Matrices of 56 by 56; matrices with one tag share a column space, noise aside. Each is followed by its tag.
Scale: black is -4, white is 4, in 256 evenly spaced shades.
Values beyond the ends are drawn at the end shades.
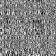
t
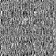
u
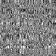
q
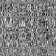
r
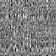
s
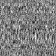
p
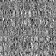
u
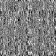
u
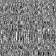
p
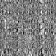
t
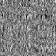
s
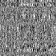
s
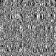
s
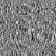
p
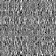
u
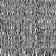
t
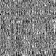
t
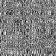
t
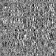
r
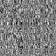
q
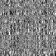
t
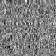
q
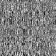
u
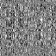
r
